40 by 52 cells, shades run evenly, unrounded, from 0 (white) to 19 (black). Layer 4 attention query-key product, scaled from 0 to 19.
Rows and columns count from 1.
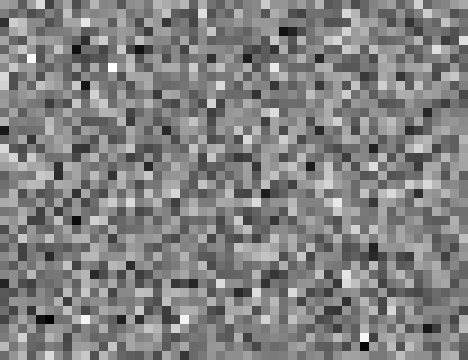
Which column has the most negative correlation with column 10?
1
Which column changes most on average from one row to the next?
9
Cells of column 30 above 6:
34
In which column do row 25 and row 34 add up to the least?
7
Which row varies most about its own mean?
36
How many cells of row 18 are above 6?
44
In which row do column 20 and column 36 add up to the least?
22
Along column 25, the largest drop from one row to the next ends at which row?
32
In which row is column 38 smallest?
23
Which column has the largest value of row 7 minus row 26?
28
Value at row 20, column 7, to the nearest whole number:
16
